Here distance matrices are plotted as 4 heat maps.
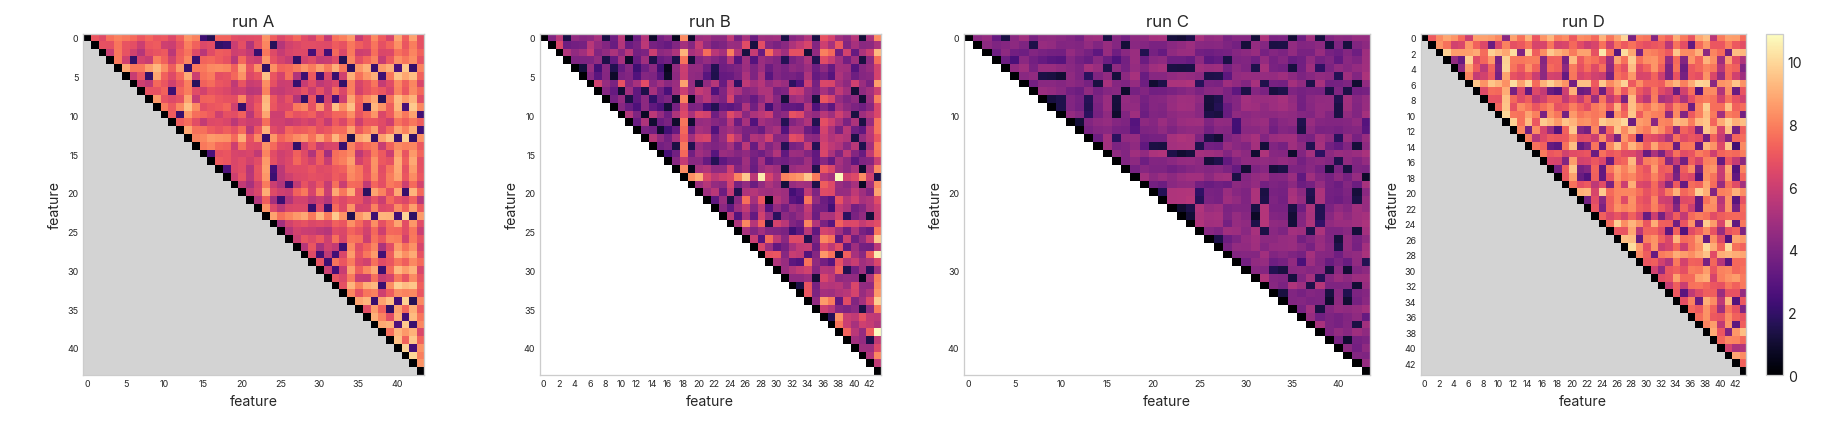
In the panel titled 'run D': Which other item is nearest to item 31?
28
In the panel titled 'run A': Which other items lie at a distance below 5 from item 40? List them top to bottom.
4, 13, 23, 34, 37, 42
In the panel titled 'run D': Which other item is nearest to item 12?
18
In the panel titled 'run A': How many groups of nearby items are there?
12
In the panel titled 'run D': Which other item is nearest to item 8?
27
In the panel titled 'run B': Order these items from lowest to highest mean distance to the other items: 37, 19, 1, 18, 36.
19, 1, 37, 36, 18
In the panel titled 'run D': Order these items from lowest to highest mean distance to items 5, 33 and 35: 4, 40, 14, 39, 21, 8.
4, 40, 8, 21, 39, 14
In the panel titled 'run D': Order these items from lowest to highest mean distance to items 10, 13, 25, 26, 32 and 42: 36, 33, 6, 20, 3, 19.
33, 19, 3, 36, 20, 6
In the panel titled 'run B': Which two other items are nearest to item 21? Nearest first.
29, 24
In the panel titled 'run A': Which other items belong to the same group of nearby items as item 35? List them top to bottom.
39
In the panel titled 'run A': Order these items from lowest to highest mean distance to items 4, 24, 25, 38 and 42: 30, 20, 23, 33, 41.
23, 30, 33, 20, 41
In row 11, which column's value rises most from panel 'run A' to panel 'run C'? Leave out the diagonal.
7
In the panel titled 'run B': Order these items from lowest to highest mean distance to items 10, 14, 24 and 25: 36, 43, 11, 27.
11, 27, 36, 43
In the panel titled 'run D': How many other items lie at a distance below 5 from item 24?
10
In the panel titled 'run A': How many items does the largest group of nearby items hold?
7
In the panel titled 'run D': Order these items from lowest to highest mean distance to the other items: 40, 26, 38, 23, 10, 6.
40, 23, 10, 26, 38, 6
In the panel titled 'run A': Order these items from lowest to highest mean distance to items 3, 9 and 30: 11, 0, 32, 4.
32, 11, 0, 4
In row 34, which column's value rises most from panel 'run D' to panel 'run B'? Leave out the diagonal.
18
